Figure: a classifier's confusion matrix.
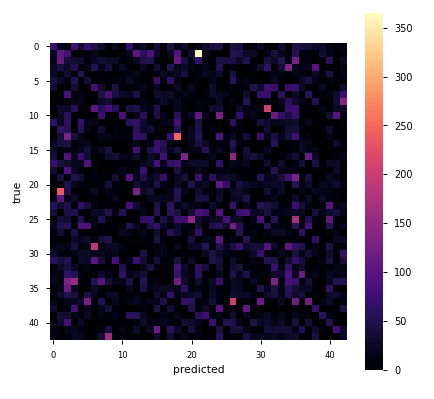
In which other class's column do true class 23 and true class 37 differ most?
26
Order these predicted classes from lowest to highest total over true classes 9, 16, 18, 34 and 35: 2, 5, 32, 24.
5, 24, 32, 2
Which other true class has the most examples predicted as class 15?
41
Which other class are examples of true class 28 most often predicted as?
24
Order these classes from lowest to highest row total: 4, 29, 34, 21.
4, 21, 29, 34
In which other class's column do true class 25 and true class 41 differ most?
35
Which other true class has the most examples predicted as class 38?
3
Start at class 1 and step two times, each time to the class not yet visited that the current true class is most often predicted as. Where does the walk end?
12
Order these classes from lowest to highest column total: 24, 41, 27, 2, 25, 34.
25, 41, 27, 34, 24, 2
